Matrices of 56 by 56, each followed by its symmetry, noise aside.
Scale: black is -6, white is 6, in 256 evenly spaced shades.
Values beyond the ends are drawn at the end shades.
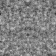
mirrored left to right.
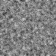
no symmetry.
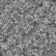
symmetric.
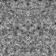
mirrored left to right.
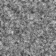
antisymmetric.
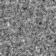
antisymmetric.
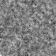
symmetric across the other diagonal.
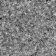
no symmetry.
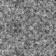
mirrored top to bottom.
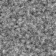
no symmetry.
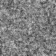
no symmetry.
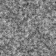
same after a half turn.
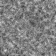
symmetric across the other diagonal.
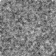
symmetric.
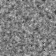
symmetric across the other diagonal.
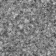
symmetric.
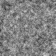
symmetric.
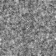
same after a half turn.
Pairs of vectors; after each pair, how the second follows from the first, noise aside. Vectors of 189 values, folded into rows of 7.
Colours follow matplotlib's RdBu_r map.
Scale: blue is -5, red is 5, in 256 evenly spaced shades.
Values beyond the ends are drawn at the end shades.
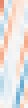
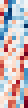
reversed, scaled up.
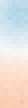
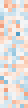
shuffled.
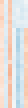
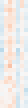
reversed, negated, shrunk.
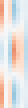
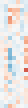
wrapped around, partly zeroed.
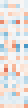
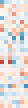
reversed, negated.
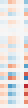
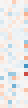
partly zeroed.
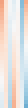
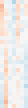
reversed, negated, shrunk.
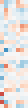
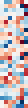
reversed, scaled up.
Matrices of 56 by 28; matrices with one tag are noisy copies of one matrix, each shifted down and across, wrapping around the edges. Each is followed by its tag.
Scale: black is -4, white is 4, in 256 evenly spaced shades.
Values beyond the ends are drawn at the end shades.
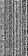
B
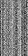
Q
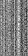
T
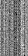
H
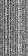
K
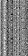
T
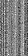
Q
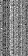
H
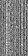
K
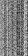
H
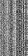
Q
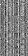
B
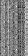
H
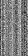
Q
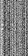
T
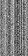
Q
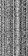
T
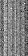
H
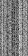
H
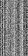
Q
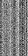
Q
